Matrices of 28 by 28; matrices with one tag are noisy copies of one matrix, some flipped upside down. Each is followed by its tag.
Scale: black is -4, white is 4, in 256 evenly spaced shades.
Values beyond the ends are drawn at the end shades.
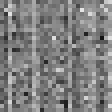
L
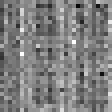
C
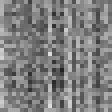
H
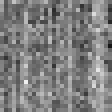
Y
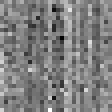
H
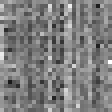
H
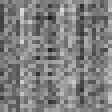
C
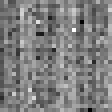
C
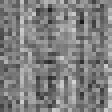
C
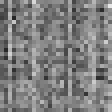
L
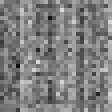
C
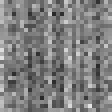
H
